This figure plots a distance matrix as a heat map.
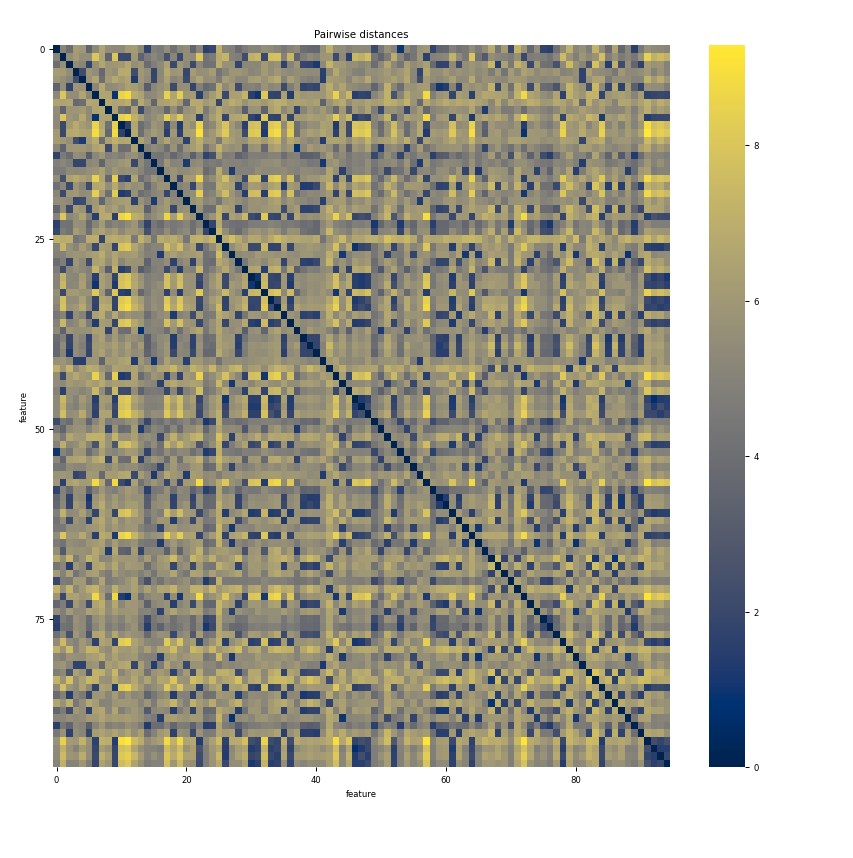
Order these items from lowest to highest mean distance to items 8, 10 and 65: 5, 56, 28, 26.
28, 5, 56, 26
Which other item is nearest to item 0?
53
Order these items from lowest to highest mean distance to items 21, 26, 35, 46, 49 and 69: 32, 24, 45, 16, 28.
28, 24, 16, 45, 32
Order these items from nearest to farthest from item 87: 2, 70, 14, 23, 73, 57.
73, 2, 14, 23, 70, 57
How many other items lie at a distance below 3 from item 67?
6
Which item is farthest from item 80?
25
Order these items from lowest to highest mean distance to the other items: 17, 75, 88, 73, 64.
75, 73, 88, 64, 17
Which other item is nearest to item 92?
46
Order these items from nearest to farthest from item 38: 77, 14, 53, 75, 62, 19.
62, 77, 14, 75, 53, 19
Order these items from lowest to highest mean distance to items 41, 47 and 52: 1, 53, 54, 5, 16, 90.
16, 53, 5, 90, 54, 1
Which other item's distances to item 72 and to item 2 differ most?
11
